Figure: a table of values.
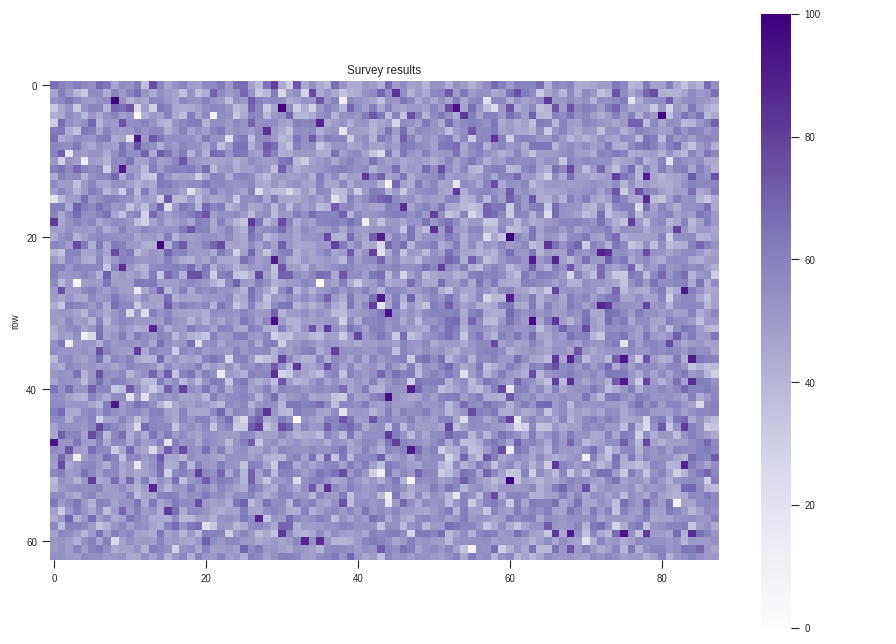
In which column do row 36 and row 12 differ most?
41
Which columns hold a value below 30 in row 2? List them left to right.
38, 57, 76
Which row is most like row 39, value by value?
59
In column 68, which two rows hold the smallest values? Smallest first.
25, 51
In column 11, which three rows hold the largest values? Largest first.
7, 35, 8
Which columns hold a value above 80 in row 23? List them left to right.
29, 63, 66
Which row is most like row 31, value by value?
23
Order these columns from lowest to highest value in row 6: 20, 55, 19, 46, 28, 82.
20, 19, 82, 46, 55, 28
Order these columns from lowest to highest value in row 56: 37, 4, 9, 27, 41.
27, 4, 37, 41, 9
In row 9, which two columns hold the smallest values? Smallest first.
2, 43
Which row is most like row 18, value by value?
62
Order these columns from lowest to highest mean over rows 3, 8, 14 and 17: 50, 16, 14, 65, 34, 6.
65, 34, 16, 14, 6, 50
